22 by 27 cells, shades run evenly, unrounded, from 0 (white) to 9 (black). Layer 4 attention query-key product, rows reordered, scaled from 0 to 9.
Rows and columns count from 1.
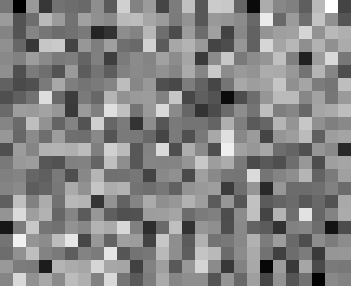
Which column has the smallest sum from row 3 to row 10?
22
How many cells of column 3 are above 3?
19
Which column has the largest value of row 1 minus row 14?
20
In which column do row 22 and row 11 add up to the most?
25
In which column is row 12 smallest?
18
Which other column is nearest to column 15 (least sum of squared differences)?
12
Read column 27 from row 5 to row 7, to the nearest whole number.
5 6 2
